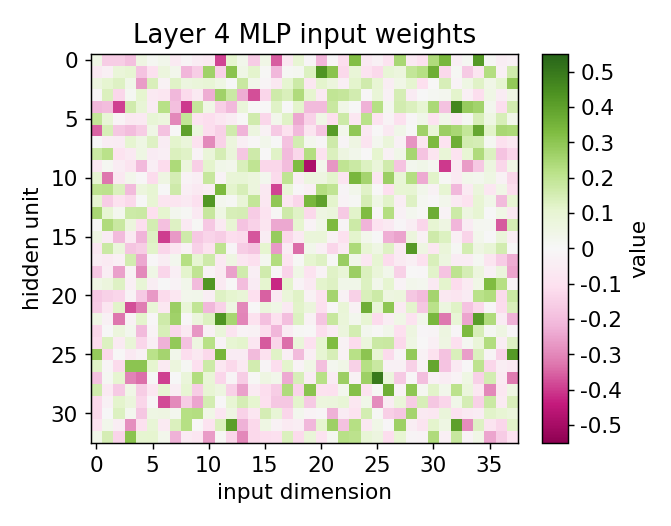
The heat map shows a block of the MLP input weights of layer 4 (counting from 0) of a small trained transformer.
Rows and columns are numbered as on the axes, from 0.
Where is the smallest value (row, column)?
9, 19
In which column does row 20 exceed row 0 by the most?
11
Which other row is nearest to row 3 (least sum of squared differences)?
32
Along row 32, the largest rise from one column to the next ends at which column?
3
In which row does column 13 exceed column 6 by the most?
29
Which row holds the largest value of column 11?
22
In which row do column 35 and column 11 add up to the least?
0
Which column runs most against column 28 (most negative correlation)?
18
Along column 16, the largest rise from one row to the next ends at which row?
12
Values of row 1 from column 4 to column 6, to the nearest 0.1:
-0.2 -0.1 0.1
